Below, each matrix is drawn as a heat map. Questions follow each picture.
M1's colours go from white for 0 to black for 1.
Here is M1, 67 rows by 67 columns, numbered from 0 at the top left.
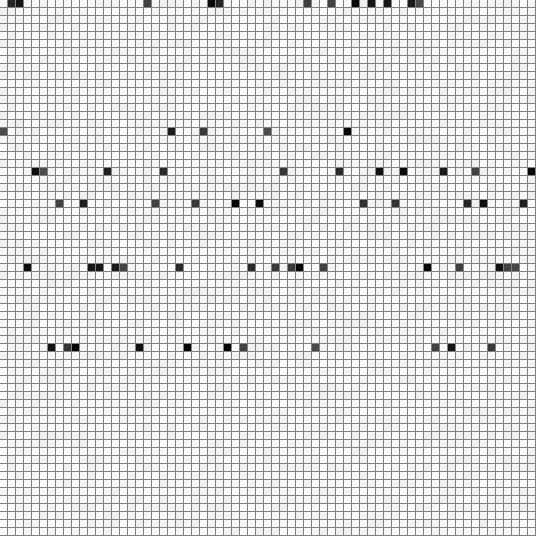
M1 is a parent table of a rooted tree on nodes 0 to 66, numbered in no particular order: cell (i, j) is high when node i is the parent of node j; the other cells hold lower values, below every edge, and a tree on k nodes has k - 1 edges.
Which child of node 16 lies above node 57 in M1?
33
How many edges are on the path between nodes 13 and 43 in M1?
3
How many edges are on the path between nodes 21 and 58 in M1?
3
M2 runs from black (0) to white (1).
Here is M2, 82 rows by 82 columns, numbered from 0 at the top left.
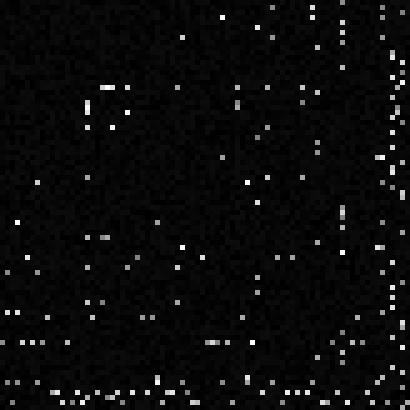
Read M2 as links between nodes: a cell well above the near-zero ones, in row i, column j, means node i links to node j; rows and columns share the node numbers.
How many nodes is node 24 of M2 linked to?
1
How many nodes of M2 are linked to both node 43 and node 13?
1
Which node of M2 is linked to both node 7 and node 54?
node 76
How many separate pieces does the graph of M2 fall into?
7
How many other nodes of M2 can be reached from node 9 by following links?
6
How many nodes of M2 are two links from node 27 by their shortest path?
4
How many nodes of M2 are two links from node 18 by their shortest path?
5
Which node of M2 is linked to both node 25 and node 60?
node 17
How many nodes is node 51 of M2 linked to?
5
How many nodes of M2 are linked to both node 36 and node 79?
0
